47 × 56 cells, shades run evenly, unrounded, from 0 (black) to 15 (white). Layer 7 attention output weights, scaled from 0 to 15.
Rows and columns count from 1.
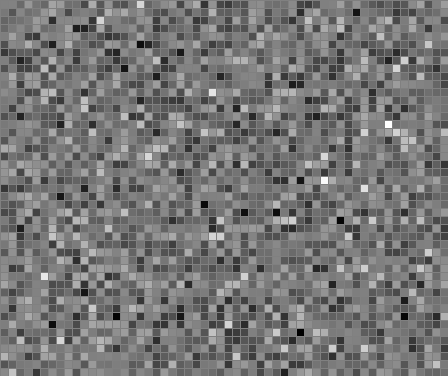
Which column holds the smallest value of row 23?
38
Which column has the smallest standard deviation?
17
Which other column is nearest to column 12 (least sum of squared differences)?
56
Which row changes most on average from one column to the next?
40
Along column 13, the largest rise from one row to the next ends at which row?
3
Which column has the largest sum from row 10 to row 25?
46
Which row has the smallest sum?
7
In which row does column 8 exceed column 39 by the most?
43
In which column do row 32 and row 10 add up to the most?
12
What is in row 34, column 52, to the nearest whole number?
8
